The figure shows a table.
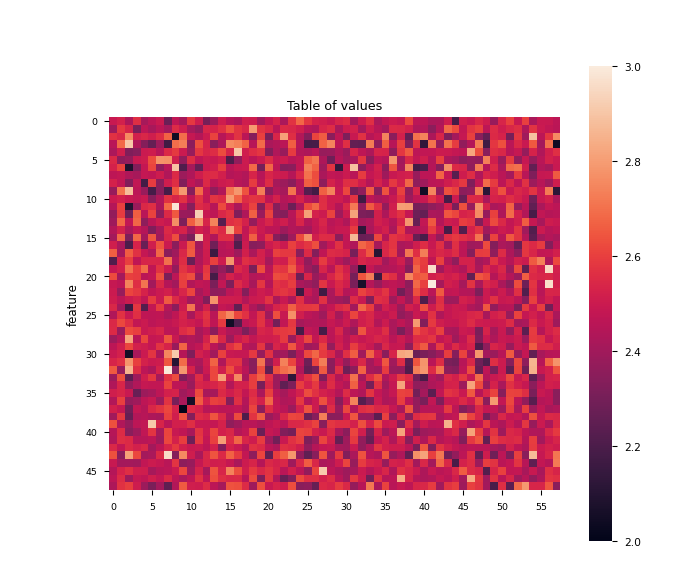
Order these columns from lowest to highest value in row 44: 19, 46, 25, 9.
9, 19, 46, 25
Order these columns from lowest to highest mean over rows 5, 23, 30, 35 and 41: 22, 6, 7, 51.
22, 6, 51, 7
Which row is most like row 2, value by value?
31
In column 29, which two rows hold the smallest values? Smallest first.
6, 41
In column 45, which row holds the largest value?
38
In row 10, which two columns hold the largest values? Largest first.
15, 16
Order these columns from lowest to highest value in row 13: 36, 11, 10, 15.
36, 15, 10, 11
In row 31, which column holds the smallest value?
8
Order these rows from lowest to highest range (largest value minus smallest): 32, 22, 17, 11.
22, 17, 32, 11
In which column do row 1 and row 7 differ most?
44
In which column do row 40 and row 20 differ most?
46
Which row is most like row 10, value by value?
14
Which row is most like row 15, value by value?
12
